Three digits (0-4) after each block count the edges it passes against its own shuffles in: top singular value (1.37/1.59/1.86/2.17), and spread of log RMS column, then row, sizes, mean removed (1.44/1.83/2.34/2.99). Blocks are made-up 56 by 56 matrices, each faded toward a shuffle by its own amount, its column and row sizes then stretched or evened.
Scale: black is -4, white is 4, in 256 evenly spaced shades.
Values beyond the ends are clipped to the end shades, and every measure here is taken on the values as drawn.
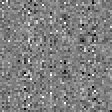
1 3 0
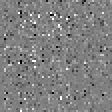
0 2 2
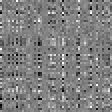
4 4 3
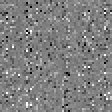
0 3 0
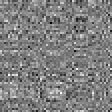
4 1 2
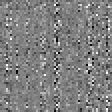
3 4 0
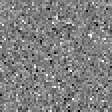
1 0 0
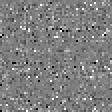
1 0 2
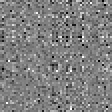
4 2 2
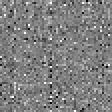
2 2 1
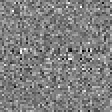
3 1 2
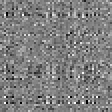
4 1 3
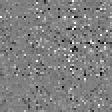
0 2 2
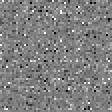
0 0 2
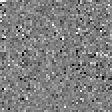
1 2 1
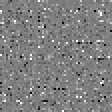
0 1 2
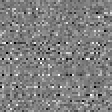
4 0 3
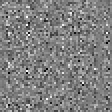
0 3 1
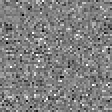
2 0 1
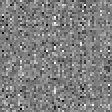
1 3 1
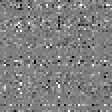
2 2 4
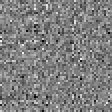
3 2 1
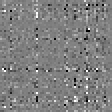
3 3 3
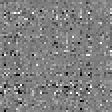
1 2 3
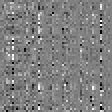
4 4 1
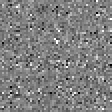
0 2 2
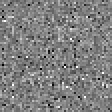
0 1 1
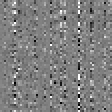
4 4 0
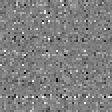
1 1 3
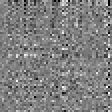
4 3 2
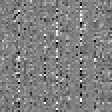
3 4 0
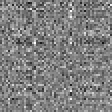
4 2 2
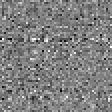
3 0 2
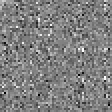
1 3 1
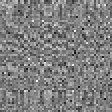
4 0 1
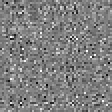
3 1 1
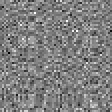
4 0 0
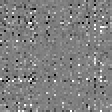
0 3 2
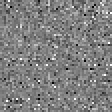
1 1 2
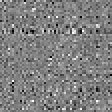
4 2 2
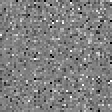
0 1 1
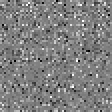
3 0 2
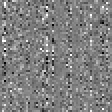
2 4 0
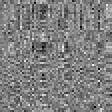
4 3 0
